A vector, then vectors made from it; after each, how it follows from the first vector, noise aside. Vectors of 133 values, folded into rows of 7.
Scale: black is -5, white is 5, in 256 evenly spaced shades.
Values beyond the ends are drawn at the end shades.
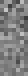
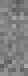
wrapped around, shrunk.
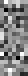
wrapped around, negated, scaled up.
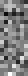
wrapped around, negated, scaled up.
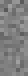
negated, shrunk.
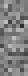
wrapped around, negated.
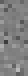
reversed, negated, partly zeroed.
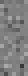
reversed, negated, partly zeroed.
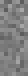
negated, shrunk.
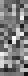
wrapped around, negated, scaled up.
